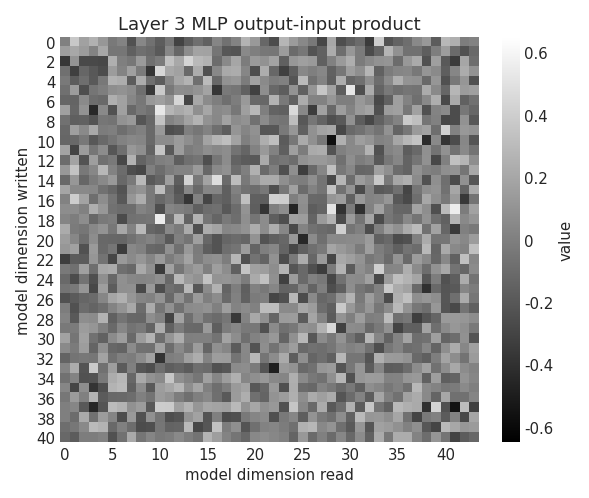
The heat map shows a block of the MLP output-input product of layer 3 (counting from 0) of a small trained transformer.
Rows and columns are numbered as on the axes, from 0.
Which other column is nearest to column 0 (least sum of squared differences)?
2
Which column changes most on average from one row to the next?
10
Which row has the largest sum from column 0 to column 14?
37
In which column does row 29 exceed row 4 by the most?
28
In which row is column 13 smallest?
16
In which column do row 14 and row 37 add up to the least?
41
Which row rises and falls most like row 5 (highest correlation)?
18
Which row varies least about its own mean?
31
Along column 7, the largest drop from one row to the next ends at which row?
13
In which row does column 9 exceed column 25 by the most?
20
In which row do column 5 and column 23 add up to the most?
23
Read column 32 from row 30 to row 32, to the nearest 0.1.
0.3 -0.1 -0.2
